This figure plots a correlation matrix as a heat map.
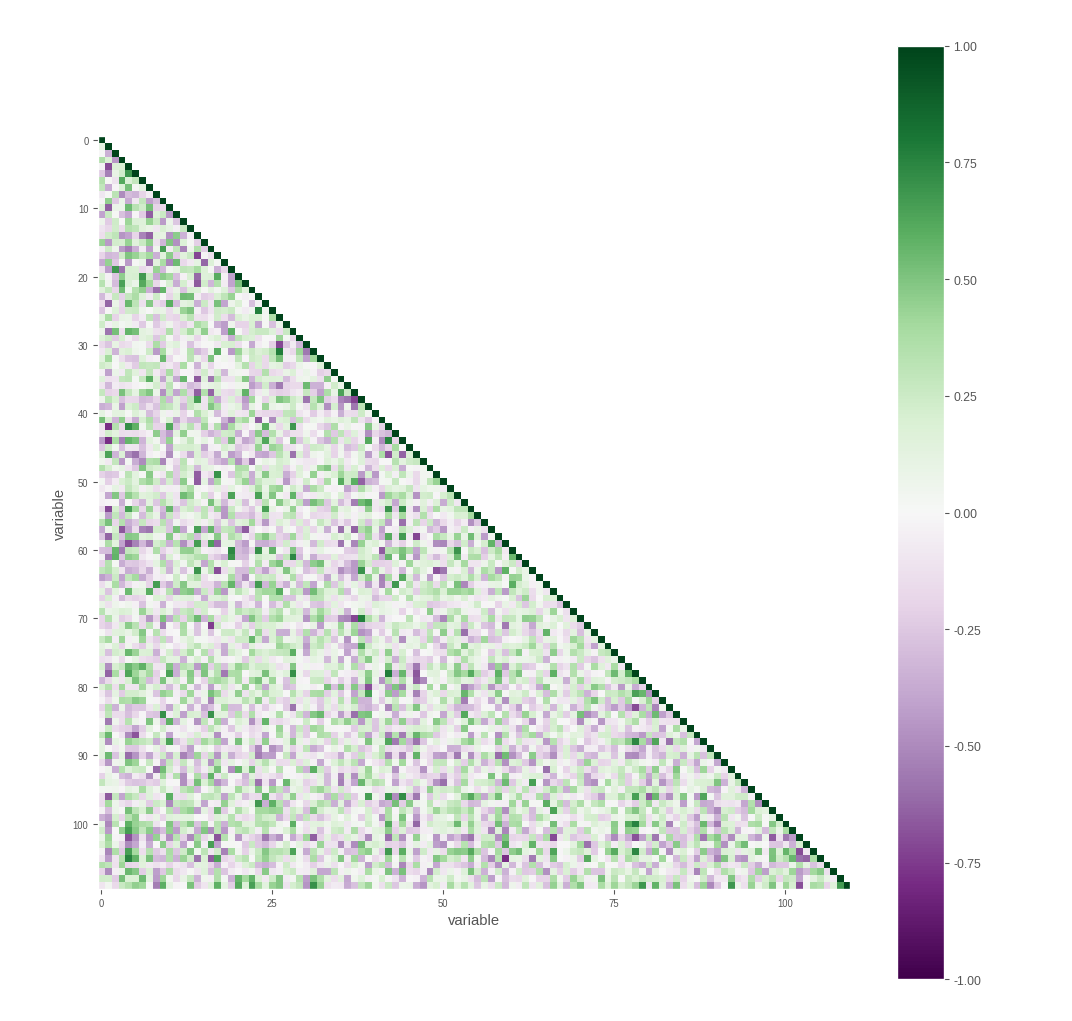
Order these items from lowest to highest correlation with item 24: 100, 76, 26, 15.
26, 76, 15, 100
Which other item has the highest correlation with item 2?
19
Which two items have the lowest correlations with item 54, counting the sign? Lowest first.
1, 102
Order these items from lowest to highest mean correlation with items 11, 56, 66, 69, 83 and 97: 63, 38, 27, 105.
27, 105, 63, 38
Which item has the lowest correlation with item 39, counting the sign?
80
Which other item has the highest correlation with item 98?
66
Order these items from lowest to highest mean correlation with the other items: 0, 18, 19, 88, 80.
18, 80, 0, 19, 88
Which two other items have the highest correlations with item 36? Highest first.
30, 85
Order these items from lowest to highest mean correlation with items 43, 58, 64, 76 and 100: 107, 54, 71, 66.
71, 107, 66, 54
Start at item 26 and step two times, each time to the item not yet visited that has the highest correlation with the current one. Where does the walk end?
109
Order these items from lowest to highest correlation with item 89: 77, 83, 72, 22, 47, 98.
98, 22, 77, 72, 47, 83
